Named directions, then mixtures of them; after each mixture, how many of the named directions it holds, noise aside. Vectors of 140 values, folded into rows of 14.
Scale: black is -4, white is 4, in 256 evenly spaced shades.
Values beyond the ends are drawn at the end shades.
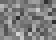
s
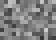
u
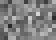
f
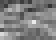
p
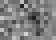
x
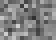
two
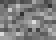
two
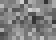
four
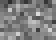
three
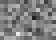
four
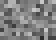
one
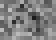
two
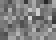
two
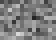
three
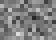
two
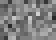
one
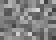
two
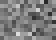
three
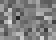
two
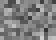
one
